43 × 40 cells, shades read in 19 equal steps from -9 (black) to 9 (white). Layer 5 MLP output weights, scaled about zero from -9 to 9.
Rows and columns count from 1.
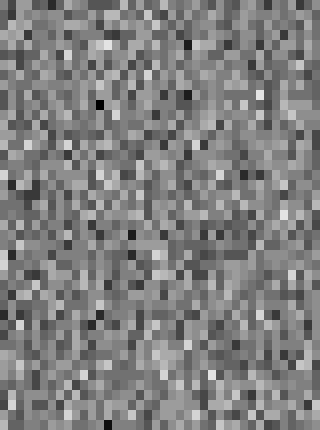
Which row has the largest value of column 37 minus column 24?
5
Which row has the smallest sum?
24
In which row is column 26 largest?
22
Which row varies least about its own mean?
31
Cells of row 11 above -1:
24
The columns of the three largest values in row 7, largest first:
38, 20, 2
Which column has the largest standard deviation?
13
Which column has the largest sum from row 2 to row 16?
27
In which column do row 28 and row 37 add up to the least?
34
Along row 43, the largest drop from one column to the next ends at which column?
14
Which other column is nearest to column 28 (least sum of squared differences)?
6
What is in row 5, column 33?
-5
